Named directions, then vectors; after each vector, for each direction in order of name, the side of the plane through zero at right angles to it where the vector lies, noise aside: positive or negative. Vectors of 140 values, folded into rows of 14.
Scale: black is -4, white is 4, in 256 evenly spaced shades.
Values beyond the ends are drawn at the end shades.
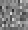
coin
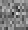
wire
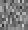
negative, positive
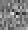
positive, negative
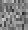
positive, negative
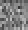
negative, negative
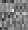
negative, positive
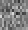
positive, negative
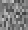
positive, negative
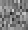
negative, positive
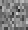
positive, positive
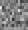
negative, negative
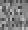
negative, negative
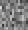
negative, negative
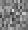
negative, positive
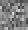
negative, negative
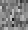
negative, negative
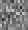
negative, positive
